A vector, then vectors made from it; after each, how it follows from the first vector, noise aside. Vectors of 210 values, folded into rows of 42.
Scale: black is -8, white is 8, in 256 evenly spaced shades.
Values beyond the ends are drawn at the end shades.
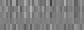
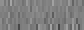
reversed, negated, partly zeroed.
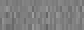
wrapped around, negated, shrunk.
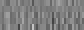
reversed, negated.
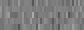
reversed, negated, partly zeroed.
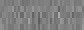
wrapped around, negated, shrunk.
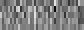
wrapped around, scaled up.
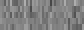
sign-scrambled.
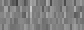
sign-scrambled.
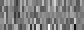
wrapped around, scaled up.
